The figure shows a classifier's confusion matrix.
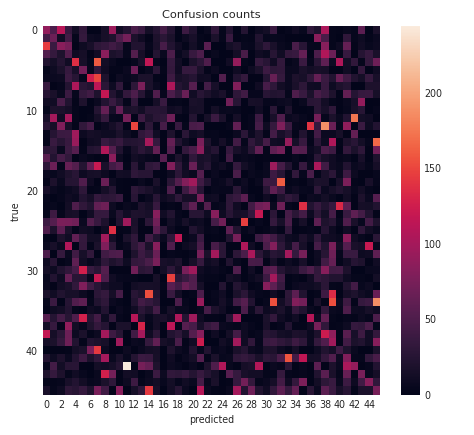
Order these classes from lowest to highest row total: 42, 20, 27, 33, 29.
20, 29, 33, 42, 27
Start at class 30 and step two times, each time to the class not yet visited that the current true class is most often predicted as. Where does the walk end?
12
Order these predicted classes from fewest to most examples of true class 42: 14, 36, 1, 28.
36, 28, 1, 14
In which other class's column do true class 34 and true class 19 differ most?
45
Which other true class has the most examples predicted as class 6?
40
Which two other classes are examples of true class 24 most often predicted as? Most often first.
27, 11
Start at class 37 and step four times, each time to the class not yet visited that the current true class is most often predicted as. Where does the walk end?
17
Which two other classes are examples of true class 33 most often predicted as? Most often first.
14, 39
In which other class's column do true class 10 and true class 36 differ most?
5
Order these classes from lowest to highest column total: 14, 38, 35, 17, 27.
27, 35, 14, 17, 38
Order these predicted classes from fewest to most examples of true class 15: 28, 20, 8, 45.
28, 20, 45, 8
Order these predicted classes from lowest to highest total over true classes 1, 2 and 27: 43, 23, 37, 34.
43, 23, 34, 37
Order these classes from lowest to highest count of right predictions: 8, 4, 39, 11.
11, 39, 8, 4
